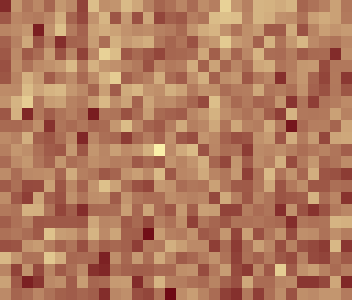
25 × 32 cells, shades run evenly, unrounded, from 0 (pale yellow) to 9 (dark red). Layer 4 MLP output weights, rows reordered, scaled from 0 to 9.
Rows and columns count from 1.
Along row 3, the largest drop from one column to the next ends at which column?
5
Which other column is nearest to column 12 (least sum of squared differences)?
17
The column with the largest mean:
8
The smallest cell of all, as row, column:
13, 15
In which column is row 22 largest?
10
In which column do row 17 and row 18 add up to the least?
4
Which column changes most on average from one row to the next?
27
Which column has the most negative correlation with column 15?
32
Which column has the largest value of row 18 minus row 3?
6
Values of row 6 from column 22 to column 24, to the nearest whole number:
4 5 3
